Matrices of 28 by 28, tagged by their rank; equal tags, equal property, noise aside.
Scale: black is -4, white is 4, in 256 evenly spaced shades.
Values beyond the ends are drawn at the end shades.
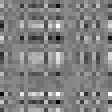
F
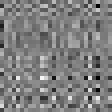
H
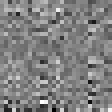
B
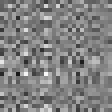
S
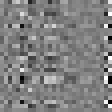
H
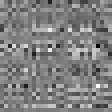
S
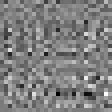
B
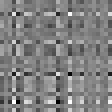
F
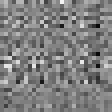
B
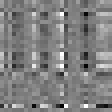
F
